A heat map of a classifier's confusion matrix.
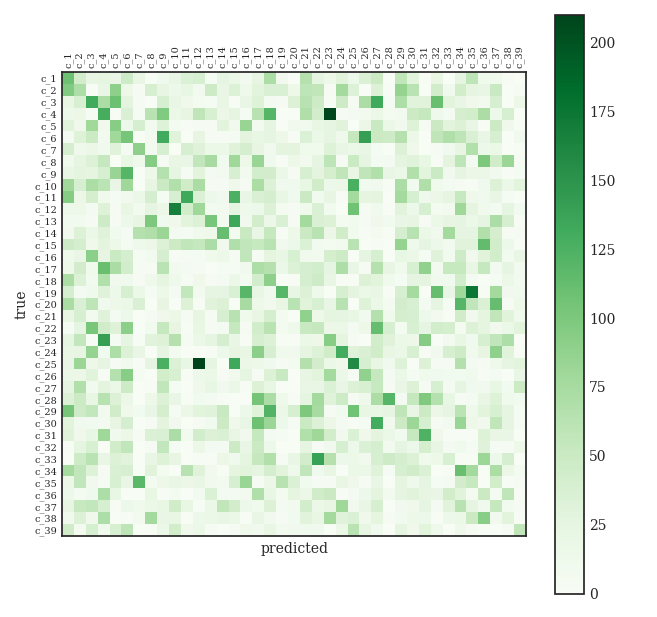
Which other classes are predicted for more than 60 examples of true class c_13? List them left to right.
c_8, c_15, c_21, c_37
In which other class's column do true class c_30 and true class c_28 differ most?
c_34
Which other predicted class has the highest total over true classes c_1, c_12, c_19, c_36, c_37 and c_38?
c_35
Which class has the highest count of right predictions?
c_25
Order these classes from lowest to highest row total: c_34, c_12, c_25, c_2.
c_12, c_34, c_2, c_25
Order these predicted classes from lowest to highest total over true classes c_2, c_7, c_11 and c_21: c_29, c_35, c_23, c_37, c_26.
c_26, c_23, c_35, c_37, c_29
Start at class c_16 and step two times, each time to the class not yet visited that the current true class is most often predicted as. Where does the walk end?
c_27
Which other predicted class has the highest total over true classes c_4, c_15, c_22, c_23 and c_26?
c_18
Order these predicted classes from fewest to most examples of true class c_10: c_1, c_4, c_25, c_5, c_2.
c_5, c_2, c_4, c_1, c_25
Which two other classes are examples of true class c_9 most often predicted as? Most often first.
c_6, c_5
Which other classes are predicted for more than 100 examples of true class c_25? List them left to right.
c_9, c_12, c_15
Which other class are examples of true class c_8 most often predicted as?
c_36
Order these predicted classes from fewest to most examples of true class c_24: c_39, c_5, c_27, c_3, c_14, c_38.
c_39, c_14, c_38, c_27, c_5, c_3
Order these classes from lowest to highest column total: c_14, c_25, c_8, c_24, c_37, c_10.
c_14, c_8, c_10, c_24, c_25, c_37
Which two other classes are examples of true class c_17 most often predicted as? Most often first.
c_4, c_31
